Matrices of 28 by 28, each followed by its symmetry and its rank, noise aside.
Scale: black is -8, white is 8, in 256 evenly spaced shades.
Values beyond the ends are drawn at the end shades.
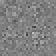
symmetric, rank six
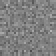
antisymmetric, rank six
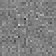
antisymmetric, rank six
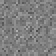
symmetric, rank seven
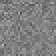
no symmetry, rank seven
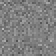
no symmetry, rank seven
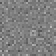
no symmetry, rank six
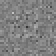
symmetric, rank seven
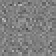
no symmetry, rank five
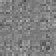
symmetric, rank five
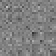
symmetric, rank five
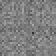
symmetric, rank six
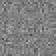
no symmetry, rank seven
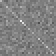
symmetric, rank seven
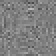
no symmetry, rank six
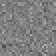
no symmetry, rank five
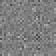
symmetric, rank six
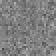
symmetric, rank five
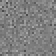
symmetric, rank seven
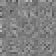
symmetric, rank five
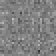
no symmetry, rank five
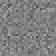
no symmetry, rank seven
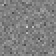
symmetric, rank seven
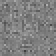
no symmetry, rank seven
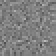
antisymmetric, rank six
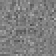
no symmetry, rank seven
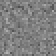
antisymmetric, rank six
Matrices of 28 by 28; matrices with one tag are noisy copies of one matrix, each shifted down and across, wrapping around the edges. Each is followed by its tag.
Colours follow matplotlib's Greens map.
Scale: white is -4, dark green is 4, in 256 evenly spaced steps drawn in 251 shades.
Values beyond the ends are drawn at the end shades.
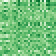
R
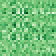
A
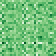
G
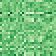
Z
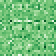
Z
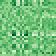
A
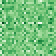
G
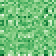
A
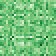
Z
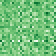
G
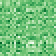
R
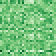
Z
